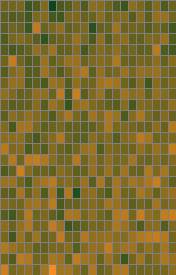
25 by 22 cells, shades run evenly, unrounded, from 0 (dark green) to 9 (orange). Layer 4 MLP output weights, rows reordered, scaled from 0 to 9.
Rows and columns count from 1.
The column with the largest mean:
20
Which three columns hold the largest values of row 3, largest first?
5, 15, 8
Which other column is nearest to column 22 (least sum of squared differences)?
12
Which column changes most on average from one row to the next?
2
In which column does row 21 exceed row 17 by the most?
4
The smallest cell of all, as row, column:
1, 7
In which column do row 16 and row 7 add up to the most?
3
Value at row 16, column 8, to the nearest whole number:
5
